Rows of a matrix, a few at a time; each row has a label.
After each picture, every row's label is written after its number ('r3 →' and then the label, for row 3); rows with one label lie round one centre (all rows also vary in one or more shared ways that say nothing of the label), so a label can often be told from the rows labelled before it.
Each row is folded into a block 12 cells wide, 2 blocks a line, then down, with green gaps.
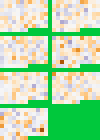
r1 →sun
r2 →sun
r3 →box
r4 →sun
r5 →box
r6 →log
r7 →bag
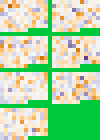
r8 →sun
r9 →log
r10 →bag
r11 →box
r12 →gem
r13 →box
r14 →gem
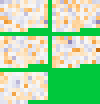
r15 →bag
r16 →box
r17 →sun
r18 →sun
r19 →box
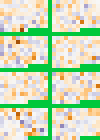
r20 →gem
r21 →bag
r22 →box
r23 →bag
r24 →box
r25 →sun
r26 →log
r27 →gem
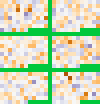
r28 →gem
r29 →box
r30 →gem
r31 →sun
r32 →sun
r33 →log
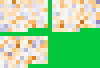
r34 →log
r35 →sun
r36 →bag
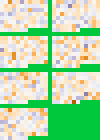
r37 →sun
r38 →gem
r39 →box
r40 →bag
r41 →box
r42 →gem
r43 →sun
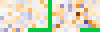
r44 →gem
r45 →box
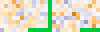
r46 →log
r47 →gem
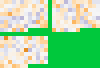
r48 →gem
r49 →box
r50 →sun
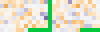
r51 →log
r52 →box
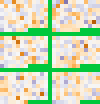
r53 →log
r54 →bag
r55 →log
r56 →box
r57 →bag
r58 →box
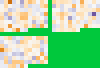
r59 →sun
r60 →log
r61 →gem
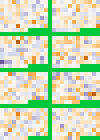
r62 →bag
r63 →box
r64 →log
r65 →bag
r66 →sun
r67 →bag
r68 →bag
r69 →bag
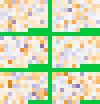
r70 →sun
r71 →box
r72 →sun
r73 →gem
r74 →gem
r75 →gem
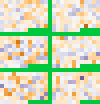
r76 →box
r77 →log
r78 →sun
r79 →gem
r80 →bag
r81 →box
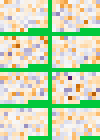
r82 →gem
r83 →sun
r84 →gem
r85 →gem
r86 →box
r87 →bag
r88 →gem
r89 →gem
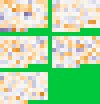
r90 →gem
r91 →bag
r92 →bag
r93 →sun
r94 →bag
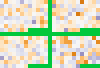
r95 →gem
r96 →log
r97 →box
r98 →sun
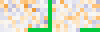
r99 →box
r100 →sun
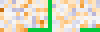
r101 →bag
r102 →log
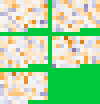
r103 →sun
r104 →bag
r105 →sun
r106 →log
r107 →box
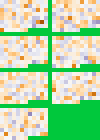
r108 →bag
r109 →sun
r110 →box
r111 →gem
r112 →sun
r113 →bag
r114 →box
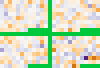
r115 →sun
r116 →log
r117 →sun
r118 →gem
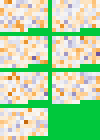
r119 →gem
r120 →sun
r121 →box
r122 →sun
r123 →bag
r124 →bag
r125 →log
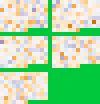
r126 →bag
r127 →bag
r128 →log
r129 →box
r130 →box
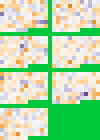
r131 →sun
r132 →bag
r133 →log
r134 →bag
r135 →log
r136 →gem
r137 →bag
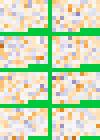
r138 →box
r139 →gem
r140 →bag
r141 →box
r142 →log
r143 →log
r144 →gem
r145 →gem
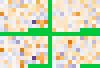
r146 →gem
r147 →sun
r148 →gem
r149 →bag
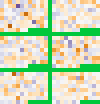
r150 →sun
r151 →sun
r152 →box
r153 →box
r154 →bag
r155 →log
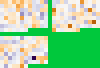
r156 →log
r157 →bag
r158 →gem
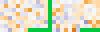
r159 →bag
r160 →gem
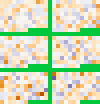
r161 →gem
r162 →bag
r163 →gem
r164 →box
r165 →bag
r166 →log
